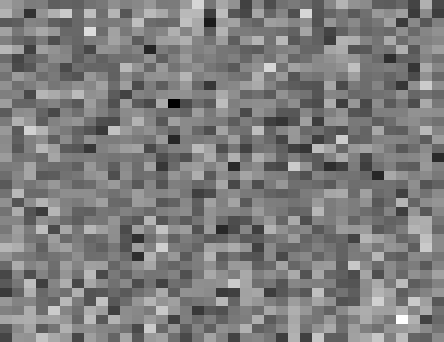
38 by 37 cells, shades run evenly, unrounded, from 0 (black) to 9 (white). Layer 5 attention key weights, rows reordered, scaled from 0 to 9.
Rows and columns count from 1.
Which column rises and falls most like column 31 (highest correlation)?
27
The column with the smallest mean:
7
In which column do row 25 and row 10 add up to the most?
36
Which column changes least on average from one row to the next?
31
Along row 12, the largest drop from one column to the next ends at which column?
15
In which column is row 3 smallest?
18
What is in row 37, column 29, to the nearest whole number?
4
